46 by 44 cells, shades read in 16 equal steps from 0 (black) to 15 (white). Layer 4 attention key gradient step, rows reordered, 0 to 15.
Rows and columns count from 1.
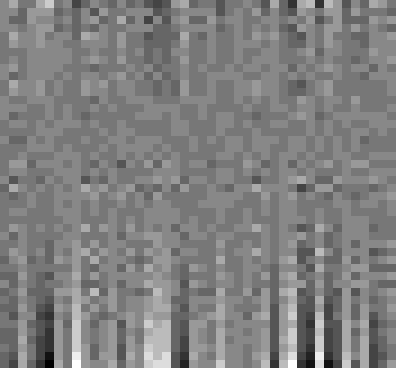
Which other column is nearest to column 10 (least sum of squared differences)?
29
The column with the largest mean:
9
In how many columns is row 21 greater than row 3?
19
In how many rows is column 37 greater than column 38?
15
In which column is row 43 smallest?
6
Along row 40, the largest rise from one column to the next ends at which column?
36
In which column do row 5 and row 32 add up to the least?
34
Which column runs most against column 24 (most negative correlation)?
28
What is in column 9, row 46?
15
